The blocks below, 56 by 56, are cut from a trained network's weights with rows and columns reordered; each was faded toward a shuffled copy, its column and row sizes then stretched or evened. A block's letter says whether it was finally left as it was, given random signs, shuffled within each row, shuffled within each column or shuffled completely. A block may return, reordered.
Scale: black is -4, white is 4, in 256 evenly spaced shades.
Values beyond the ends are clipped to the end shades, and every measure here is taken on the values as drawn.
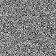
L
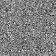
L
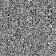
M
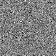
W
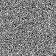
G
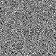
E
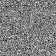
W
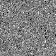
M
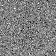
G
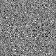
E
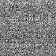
E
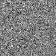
L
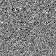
W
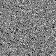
G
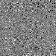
E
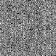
E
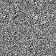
L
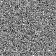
G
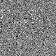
L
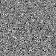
W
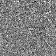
L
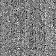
M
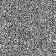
M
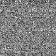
E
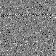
W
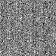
E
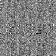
E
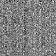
E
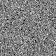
G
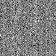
M
